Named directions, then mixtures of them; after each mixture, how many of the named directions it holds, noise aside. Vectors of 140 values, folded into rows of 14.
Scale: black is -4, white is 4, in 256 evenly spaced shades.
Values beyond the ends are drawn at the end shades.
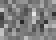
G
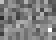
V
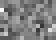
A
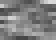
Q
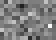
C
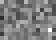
one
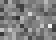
three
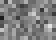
three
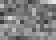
two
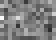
three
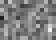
four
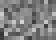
three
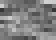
one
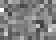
two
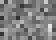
two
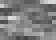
one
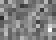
four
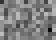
one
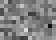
two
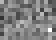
one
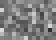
four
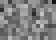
four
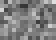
four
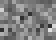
two
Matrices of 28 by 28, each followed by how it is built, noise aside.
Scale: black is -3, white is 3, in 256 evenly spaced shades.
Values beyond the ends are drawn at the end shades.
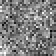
smooth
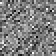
Hankel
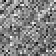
Hankel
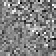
upper triangular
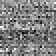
blocks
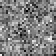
smooth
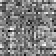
blocks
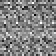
repeating columns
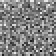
repeating columns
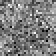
smooth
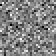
repeating columns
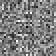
blocks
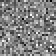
noise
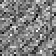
Hankel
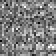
blocks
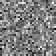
noise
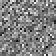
Hankel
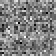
blocks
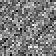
Hankel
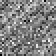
Hankel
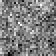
smooth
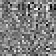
low rank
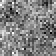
smooth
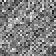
Hankel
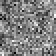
smooth
